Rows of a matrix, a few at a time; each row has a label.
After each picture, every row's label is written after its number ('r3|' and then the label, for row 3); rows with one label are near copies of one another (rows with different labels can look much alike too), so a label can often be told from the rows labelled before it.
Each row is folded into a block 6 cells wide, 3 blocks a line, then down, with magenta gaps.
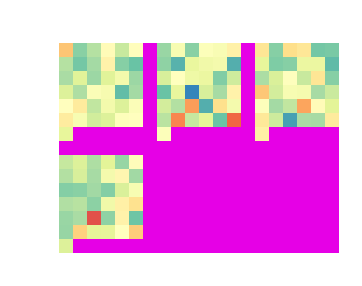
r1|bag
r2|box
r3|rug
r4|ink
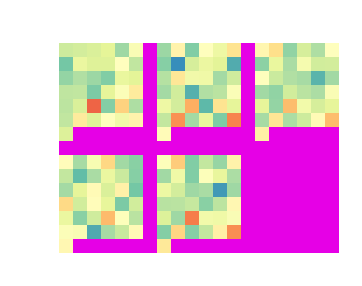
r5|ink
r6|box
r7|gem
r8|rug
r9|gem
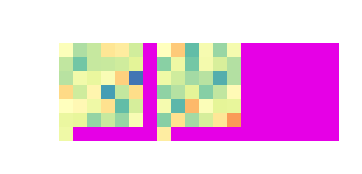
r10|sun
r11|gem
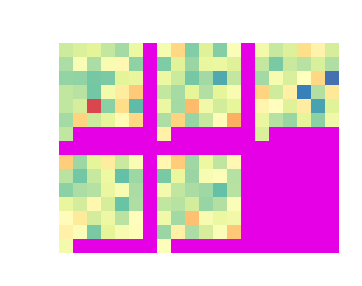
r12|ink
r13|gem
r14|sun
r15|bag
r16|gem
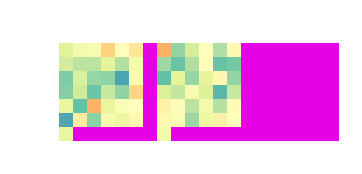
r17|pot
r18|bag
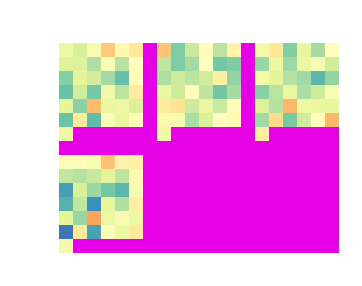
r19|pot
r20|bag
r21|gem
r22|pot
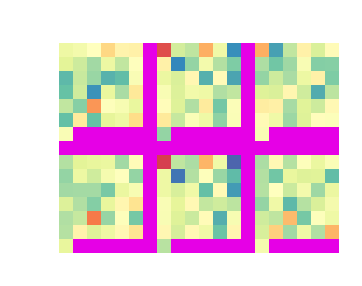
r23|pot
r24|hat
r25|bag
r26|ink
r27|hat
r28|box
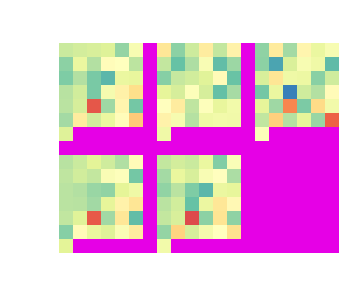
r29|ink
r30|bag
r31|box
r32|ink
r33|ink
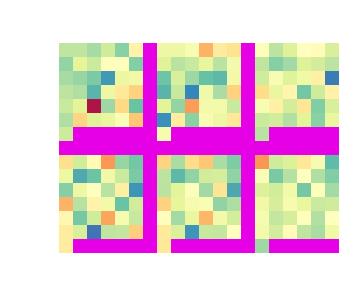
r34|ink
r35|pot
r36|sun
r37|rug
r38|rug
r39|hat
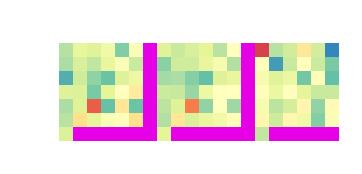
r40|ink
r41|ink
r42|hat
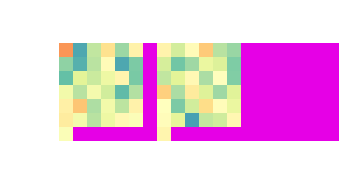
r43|bag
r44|rug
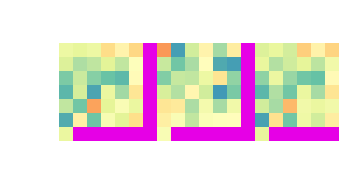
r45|pot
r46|bag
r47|pot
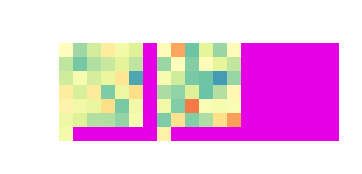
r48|sun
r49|gem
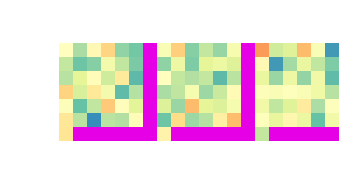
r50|rug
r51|gem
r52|hat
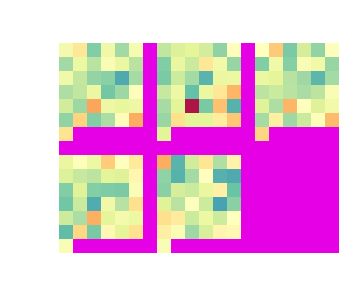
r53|gem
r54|ink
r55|gem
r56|pot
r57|bag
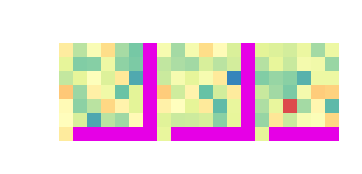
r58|rug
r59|sun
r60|ink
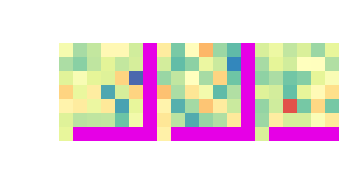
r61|sun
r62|rug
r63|ink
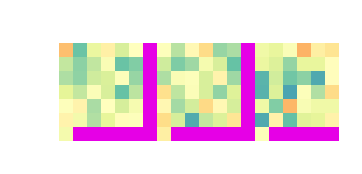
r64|bag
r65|rug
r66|pot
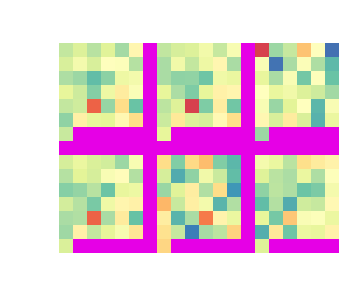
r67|ink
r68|ink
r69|hat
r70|ink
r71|rug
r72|pot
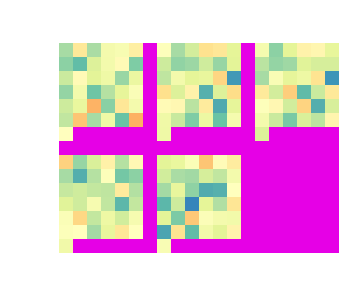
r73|box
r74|sun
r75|sun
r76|bag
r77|pot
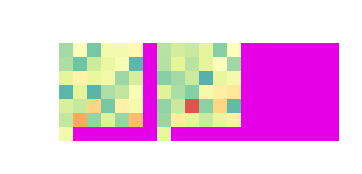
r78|box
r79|ink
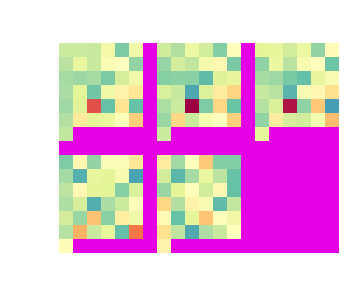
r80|ink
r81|ink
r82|ink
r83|box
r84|rug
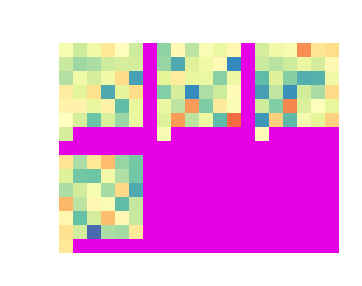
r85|sun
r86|box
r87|pot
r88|rug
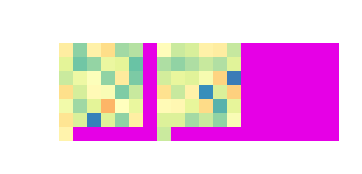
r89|rug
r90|sun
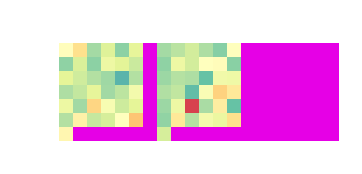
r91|gem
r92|ink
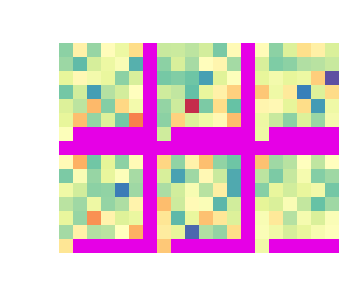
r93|box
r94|ink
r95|sun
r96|gem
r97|rug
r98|bag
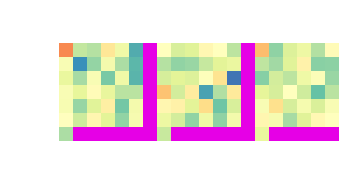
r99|hat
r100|sun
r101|bag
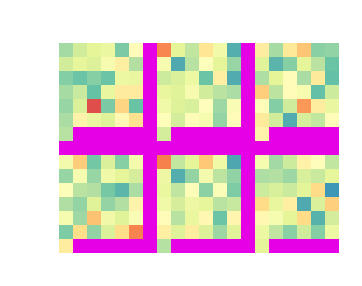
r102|ink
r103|hat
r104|rug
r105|gem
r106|hat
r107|sun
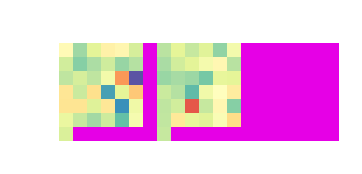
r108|sun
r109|ink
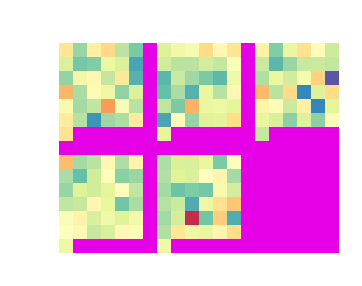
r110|rug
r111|pot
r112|sun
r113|bag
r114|ink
